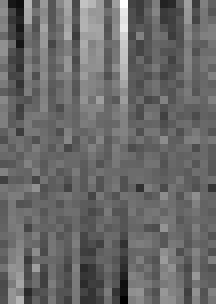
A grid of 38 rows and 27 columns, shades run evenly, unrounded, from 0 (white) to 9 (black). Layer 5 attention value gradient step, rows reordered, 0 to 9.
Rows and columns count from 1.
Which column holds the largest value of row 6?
3
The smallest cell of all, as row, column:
1, 16
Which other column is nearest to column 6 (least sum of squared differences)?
13
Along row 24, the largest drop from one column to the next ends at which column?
19
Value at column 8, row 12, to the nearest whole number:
5
